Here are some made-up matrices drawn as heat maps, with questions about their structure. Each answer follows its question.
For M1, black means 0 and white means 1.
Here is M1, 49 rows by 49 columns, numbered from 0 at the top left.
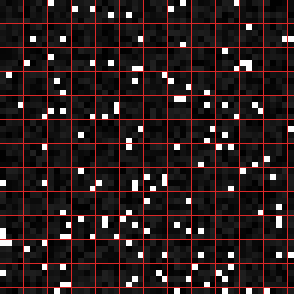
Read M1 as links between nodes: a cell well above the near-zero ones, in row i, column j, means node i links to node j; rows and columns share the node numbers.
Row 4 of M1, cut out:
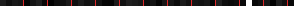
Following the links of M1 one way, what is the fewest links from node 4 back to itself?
2
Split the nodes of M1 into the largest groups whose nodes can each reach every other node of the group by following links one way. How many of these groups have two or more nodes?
2
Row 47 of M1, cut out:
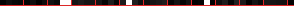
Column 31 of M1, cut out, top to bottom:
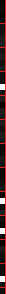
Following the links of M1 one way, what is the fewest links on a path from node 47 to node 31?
3
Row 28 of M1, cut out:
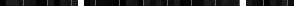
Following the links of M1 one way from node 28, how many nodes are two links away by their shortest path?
6
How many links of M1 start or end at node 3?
1
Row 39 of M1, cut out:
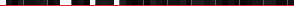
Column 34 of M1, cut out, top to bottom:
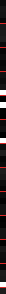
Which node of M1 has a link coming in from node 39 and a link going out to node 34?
node 15
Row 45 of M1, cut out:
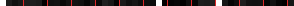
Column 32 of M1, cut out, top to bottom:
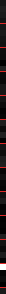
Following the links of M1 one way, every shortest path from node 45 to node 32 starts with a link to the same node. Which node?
node 26
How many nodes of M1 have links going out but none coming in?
3
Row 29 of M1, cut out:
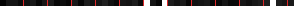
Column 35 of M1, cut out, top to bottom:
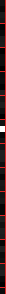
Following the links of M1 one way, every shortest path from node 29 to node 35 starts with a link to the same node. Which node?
node 24
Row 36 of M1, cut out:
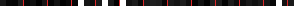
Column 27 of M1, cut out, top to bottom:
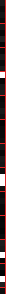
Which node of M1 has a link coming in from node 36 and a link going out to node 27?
node 46
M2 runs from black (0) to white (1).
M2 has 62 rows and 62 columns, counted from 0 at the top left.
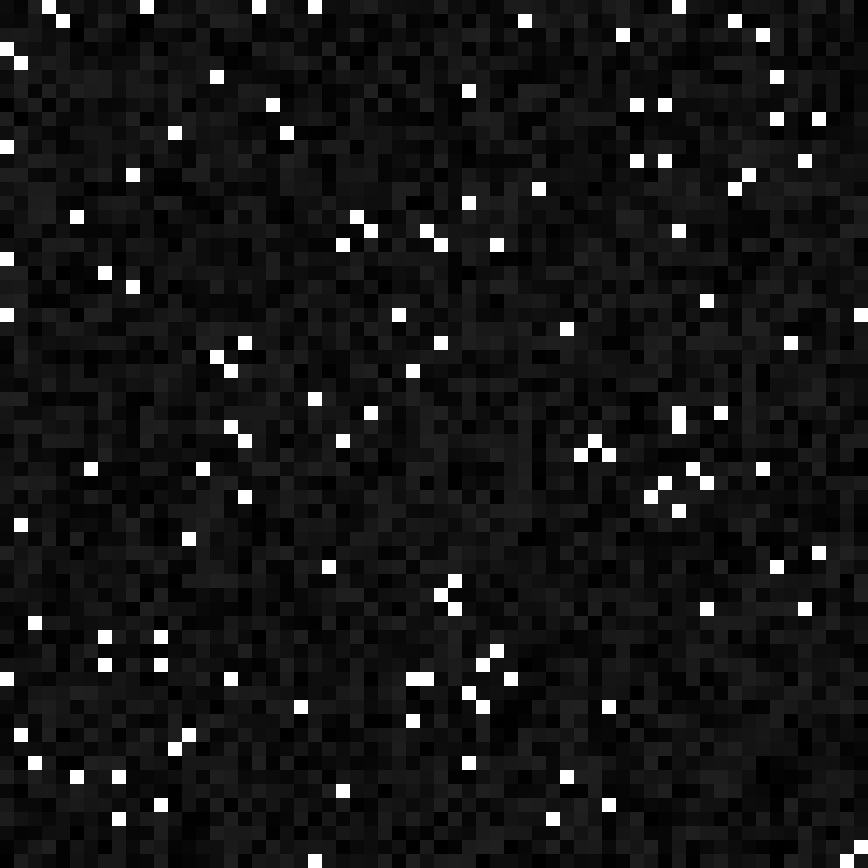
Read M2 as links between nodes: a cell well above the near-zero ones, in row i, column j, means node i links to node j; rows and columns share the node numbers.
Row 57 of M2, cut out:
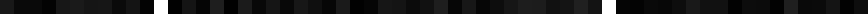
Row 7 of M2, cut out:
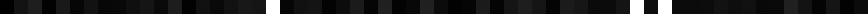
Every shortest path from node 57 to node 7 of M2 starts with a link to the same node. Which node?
node 11
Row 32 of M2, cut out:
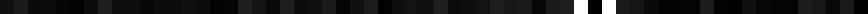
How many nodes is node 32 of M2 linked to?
2
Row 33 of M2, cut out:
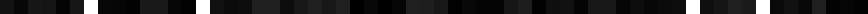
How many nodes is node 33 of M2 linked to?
4
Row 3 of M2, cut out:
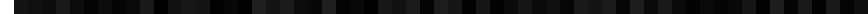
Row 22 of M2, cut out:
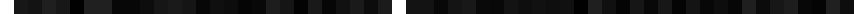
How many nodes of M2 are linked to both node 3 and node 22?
1
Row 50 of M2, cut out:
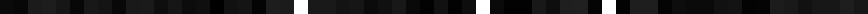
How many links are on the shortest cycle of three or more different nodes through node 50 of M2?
6
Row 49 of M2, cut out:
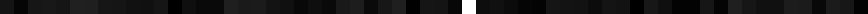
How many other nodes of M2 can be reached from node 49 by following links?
6
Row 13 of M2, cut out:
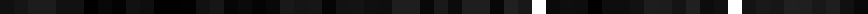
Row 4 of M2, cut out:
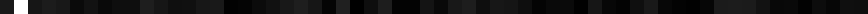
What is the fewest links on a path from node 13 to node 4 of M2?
3
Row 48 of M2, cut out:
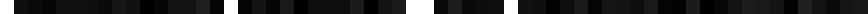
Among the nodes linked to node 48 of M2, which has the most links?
node 0
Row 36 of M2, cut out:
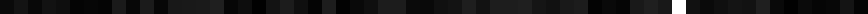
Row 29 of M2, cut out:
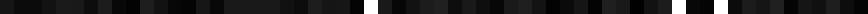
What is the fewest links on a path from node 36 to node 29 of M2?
2
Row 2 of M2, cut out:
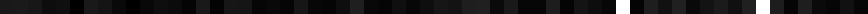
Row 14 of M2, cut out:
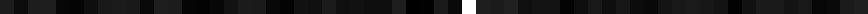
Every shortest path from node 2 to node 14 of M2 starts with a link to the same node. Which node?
node 54
